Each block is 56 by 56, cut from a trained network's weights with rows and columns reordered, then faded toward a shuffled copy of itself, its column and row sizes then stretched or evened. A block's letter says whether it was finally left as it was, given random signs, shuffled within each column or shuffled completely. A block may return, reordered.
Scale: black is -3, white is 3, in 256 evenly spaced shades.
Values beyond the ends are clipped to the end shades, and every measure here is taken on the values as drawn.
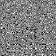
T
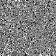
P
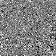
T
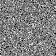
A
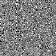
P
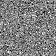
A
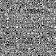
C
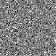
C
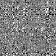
C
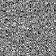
C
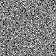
P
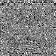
C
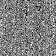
P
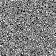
A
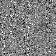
P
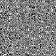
C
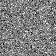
A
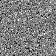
A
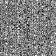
P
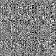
C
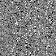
P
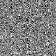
P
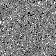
A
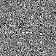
T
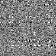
T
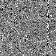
P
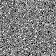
A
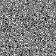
T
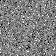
A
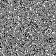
A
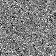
A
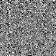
T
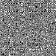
C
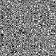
C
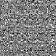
C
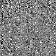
T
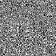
C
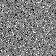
A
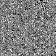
P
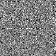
T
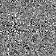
T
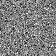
A
